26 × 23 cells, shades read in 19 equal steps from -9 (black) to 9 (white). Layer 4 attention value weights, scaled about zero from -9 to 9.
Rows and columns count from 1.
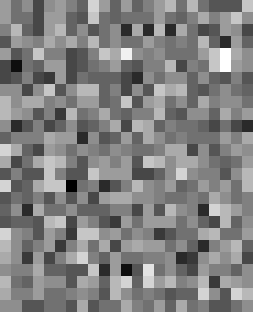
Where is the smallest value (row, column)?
16, 7
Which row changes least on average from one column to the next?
17
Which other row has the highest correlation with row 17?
5
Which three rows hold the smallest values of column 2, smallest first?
6, 11, 14
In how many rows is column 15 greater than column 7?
18
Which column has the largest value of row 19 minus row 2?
8
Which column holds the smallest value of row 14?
2
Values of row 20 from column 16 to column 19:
-3 -1 -1 3
